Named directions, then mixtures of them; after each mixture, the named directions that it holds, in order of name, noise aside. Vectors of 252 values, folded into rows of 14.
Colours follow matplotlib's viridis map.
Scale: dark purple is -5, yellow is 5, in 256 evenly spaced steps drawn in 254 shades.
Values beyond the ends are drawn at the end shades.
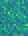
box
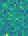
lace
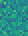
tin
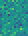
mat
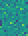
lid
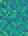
tin.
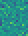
lid, tin.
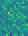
box, lace.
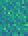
box.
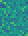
lid, tin.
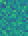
tin.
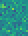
mat, tin.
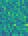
box.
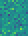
mat.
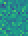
tin.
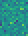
lace, lid.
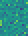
lid.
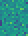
lid, mat.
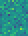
mat.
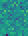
lace.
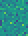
lid.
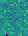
lace.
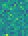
lace.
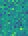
mat.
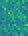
box.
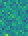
lace, tin.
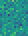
mat.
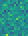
lace.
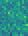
box.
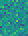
lid, mat.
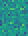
lid, mat.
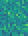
box.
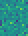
lid.
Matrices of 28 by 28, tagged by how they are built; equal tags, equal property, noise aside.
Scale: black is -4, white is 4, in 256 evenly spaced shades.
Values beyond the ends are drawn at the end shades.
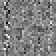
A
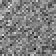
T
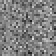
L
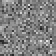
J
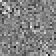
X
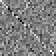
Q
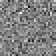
J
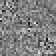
X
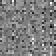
A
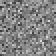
L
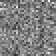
L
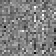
A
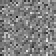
L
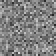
L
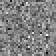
A
